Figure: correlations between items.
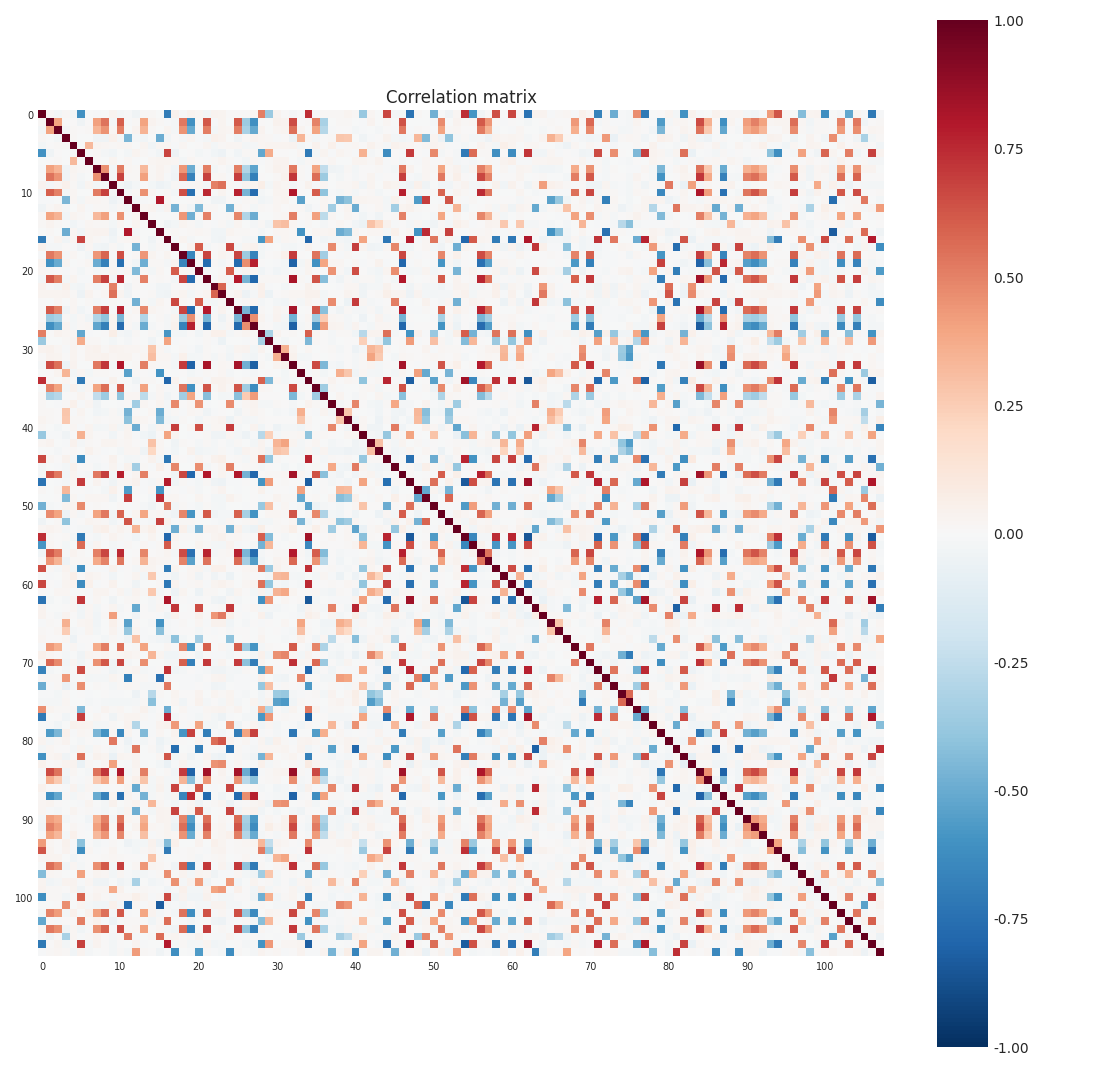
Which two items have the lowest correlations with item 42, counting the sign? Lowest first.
75, 74
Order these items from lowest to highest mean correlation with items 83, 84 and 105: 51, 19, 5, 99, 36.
19, 36, 5, 99, 51
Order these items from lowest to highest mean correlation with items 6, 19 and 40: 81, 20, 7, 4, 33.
81, 7, 33, 4, 20
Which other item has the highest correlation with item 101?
72
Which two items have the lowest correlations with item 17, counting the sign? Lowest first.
81, 107
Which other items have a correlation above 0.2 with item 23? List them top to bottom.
9, 22, 64, 80, 83, 99
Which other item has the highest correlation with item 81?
107
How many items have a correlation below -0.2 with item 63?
5
